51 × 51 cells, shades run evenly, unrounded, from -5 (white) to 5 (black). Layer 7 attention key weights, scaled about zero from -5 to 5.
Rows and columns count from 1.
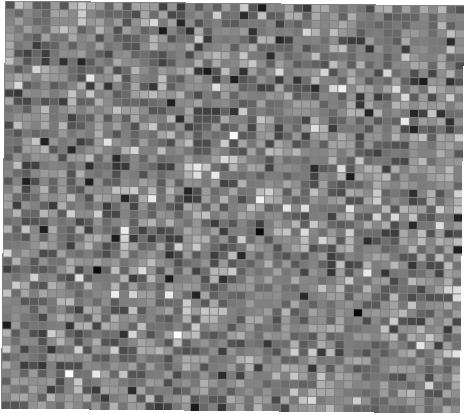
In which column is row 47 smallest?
8
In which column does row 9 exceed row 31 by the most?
22
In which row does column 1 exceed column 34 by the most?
41
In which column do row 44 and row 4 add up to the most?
21
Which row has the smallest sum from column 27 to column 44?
26
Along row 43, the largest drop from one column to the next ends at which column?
47
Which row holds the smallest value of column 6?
42
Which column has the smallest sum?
49
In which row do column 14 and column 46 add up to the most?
25
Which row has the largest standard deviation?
29
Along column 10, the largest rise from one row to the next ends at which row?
11
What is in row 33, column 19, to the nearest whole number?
0
